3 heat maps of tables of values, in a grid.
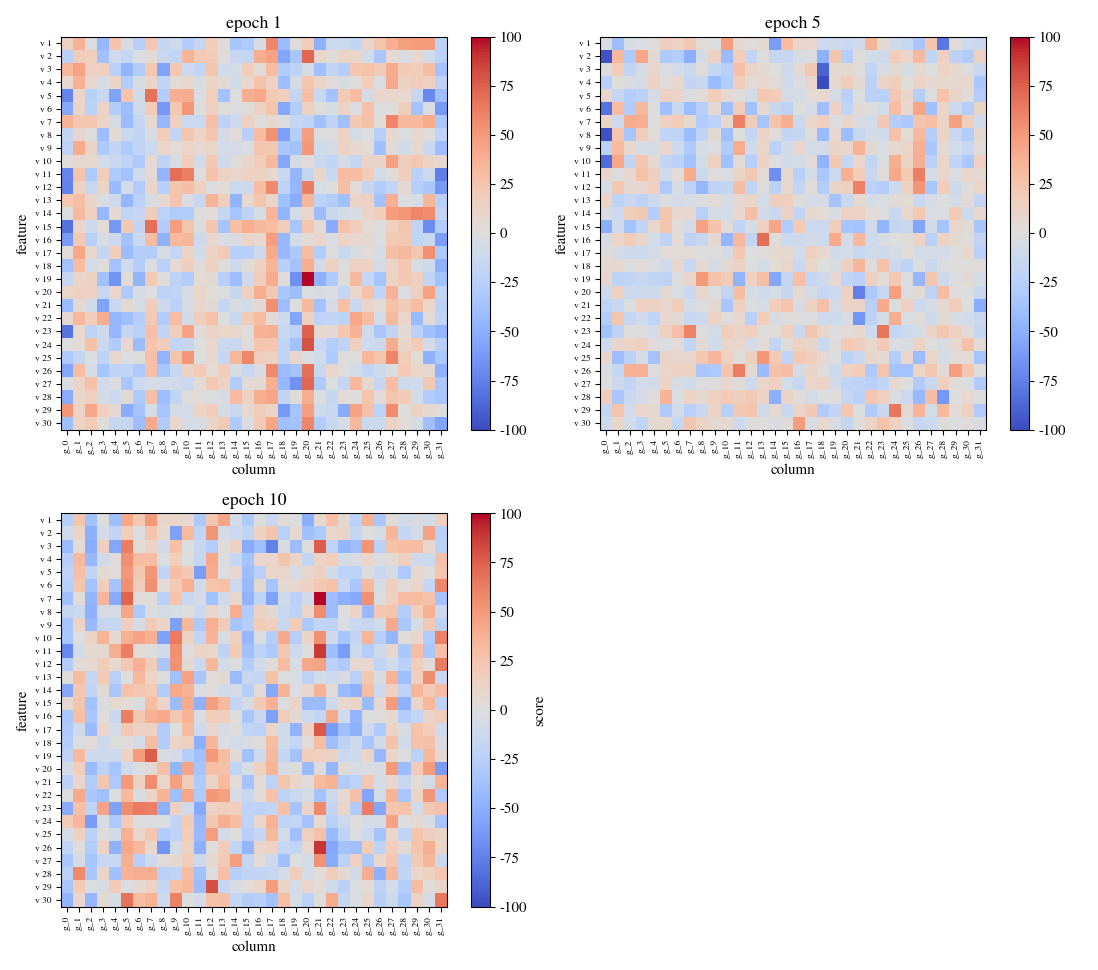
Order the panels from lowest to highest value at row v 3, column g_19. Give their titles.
epoch 10, epoch 1, epoch 5
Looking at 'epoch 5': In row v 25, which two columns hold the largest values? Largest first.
g_13, g_9
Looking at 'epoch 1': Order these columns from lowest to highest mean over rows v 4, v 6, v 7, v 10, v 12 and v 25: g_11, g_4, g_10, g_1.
g_4, g_11, g_1, g_10
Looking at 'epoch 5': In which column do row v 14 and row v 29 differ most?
g_24
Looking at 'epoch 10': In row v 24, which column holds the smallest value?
g_2
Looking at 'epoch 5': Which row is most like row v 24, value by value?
v 18
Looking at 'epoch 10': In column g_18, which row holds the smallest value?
v 27
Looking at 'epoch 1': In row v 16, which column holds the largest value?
g_17
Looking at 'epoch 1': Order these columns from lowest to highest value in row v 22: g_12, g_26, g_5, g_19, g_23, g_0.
g_19, g_5, g_23, g_26, g_0, g_12
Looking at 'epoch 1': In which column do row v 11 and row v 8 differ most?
g_9
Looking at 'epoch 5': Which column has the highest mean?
g_11
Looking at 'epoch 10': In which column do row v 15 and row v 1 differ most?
g_25
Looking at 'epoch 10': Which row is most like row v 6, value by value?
v 21
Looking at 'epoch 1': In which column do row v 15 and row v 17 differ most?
g_30
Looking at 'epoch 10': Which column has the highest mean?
g_5
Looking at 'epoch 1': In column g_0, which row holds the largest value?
v 29
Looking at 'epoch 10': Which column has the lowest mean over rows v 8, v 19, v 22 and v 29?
g_11
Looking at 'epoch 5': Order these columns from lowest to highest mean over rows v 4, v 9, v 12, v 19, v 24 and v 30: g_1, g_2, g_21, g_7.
g_7, g_2, g_1, g_21
